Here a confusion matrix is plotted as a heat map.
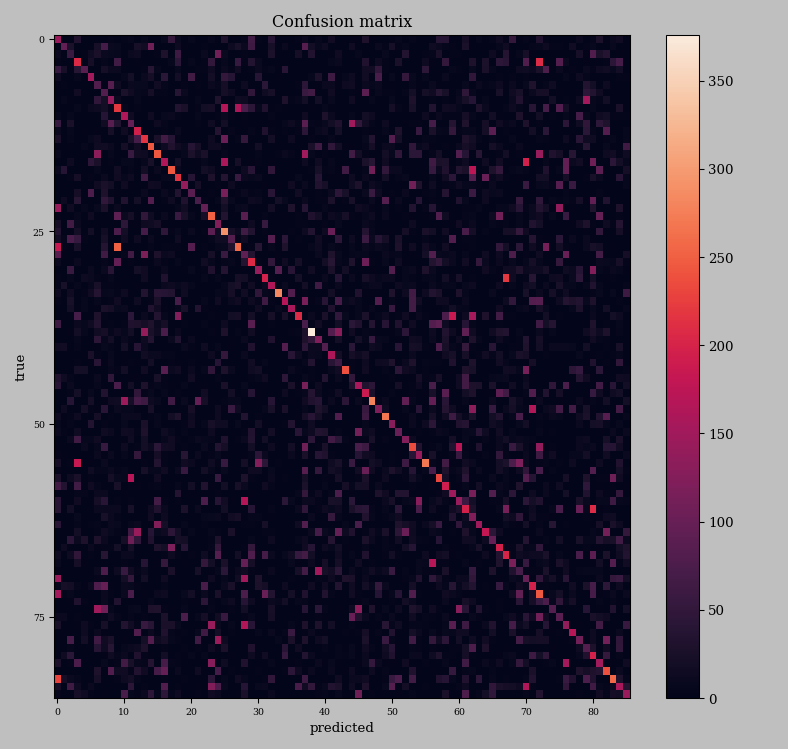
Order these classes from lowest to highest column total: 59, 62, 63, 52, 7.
63, 52, 59, 7, 62
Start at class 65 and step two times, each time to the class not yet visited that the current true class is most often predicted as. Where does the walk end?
44
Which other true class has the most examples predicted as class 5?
20
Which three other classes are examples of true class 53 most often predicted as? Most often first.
60, 72, 37
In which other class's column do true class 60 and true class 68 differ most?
56
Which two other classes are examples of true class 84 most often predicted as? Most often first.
70, 23
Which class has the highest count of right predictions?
38
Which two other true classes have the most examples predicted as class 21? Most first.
47, 78
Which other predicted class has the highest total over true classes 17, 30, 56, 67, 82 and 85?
80
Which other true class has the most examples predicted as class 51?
83
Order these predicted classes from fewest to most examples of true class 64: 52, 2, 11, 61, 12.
2, 61, 11, 52, 12
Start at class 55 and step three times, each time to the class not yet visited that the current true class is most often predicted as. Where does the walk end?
0
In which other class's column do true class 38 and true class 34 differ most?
13
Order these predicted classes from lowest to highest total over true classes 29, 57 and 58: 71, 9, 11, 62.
62, 71, 9, 11
